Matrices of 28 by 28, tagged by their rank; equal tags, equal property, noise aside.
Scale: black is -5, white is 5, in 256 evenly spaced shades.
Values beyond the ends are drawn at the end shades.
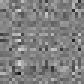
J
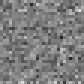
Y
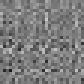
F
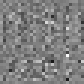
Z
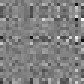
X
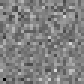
Y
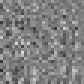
Z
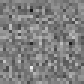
Y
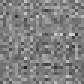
Z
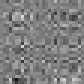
X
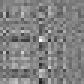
X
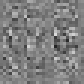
J
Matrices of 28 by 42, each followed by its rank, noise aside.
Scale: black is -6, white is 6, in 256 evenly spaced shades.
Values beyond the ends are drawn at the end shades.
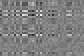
one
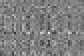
two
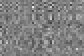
three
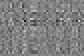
three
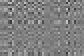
two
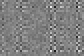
one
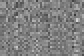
four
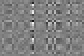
one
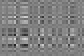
one
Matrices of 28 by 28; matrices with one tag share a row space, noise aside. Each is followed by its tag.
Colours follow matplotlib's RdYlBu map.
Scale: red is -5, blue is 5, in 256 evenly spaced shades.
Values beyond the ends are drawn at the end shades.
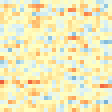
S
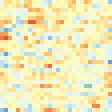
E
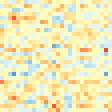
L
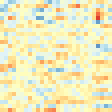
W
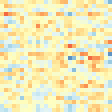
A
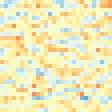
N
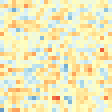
L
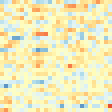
A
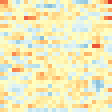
E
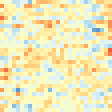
E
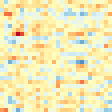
A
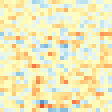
N
